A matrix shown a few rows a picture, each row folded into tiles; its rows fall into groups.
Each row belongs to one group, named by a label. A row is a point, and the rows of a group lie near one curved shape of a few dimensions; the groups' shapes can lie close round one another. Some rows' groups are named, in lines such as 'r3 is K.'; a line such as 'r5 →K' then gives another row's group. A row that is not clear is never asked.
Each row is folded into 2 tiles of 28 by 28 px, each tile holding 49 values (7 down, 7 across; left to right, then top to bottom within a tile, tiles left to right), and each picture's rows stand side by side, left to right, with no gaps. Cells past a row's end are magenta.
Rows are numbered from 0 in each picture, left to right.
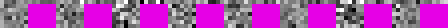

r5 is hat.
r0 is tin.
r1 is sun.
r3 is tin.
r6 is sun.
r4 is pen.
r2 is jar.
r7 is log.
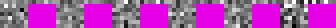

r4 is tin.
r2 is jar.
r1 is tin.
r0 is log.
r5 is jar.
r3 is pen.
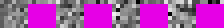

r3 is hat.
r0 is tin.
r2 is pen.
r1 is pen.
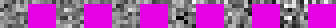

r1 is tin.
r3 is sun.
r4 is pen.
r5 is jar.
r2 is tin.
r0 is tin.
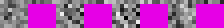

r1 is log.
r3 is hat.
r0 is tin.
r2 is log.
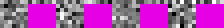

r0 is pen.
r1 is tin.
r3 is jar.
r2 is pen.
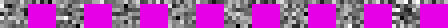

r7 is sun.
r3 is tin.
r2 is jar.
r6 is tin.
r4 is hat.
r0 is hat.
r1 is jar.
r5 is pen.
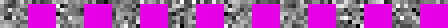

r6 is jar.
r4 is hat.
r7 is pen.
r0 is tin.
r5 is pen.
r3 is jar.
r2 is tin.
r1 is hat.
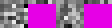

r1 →hat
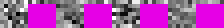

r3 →tin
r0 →sun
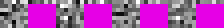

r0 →jar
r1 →jar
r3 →jar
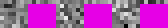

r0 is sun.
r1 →log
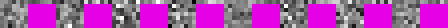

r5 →log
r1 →tin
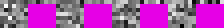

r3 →hat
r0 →pen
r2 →jar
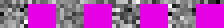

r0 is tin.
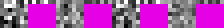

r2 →jar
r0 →jar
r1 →hat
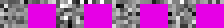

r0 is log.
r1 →jar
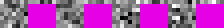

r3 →jar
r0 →pen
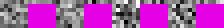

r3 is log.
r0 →tin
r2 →sun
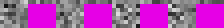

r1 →hat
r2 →tin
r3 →hat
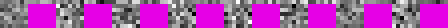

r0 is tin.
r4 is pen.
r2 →sun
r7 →hat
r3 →pen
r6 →tin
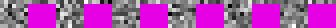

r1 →tin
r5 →tin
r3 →hat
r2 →jar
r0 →log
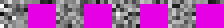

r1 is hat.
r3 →tin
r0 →hat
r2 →tin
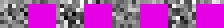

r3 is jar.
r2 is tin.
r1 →sun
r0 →log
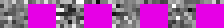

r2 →hat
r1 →sun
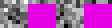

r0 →sun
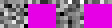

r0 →tin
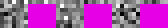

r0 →jar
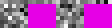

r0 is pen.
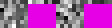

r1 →hat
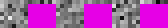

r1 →tin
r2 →tin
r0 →hat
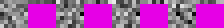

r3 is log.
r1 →pen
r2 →pen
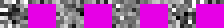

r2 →log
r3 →sun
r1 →pen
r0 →sun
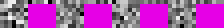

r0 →jar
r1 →pen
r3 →pen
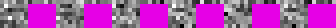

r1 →sun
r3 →hat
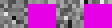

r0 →log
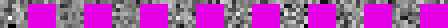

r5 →tin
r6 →hat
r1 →tin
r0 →hat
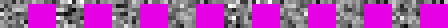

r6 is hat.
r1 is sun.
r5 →hat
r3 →hat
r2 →sun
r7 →hat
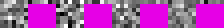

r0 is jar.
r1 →jar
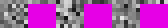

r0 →log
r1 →hat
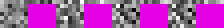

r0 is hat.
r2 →log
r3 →log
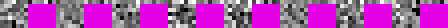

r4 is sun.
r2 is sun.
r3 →sun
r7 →pen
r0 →jar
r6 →jar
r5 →log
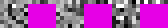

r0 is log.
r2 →jar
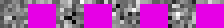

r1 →sun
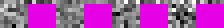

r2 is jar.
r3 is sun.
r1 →tin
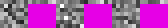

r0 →log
